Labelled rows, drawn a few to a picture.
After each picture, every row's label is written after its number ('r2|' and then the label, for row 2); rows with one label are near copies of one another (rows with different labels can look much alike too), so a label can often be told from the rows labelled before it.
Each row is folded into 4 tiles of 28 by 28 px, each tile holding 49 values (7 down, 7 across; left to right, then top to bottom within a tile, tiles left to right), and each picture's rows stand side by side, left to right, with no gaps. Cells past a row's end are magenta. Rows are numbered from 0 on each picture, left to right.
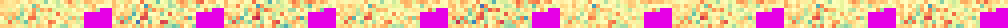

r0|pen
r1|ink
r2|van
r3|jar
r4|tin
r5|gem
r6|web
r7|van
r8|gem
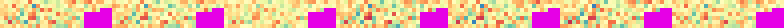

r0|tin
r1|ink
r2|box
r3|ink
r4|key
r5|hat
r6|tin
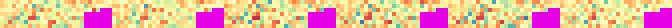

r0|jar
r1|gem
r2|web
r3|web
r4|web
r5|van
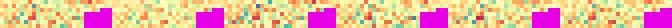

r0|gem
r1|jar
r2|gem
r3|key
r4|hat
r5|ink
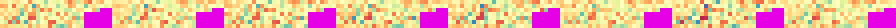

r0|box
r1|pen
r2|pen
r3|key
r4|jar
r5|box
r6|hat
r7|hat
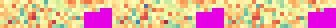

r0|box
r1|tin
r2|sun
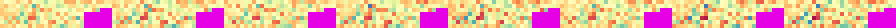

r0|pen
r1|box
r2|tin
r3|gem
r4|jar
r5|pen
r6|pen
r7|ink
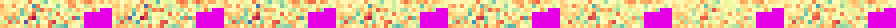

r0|key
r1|jar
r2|ink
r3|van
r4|hat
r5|jar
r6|van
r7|ink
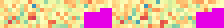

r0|box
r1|jar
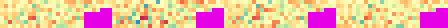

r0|hat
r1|hat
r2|jar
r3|pen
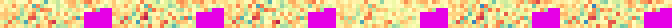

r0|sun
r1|key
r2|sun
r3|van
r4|gem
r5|gem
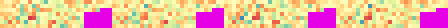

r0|pen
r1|tin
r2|jar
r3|tin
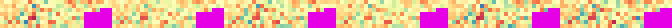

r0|hat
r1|box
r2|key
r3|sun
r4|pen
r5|pen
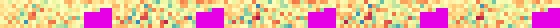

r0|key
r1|web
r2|pen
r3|ink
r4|pen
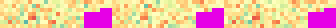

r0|tin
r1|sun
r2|hat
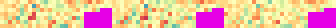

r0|pen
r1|gem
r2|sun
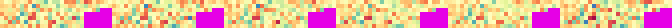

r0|web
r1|key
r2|sun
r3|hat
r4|ink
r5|gem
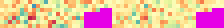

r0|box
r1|hat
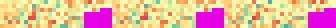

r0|pen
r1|pen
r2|pen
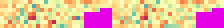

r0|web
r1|van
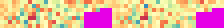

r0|web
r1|pen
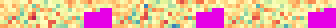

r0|key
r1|pen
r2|box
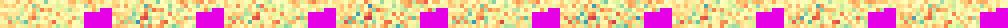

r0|van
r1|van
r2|key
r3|box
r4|tin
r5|tin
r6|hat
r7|jar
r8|jar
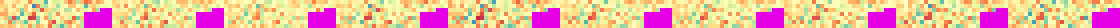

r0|van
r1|van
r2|gem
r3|van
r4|van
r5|pen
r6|pen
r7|pen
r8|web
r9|web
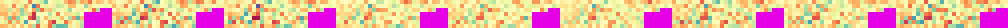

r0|key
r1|box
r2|hat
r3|pen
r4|box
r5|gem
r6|sun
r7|box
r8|box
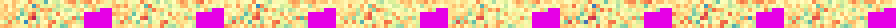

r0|web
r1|sun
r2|key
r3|key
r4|hat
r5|hat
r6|pen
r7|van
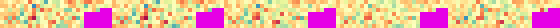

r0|van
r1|van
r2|tin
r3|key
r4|jar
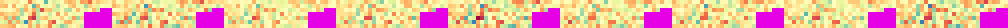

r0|van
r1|gem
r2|hat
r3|sun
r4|pen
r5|box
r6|ink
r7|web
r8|gem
